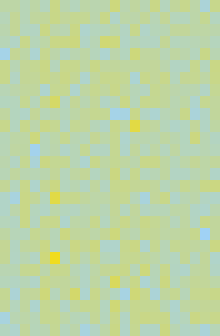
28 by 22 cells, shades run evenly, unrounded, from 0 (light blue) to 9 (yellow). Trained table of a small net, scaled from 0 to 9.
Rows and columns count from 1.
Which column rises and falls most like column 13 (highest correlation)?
16
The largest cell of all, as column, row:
6, 22
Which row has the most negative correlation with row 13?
7
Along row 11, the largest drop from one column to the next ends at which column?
15
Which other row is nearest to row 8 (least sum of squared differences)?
1
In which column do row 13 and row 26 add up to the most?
12
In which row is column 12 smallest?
10
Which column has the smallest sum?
2
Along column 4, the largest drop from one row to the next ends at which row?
13
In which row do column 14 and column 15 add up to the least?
17
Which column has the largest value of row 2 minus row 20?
21
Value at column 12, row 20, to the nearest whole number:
5
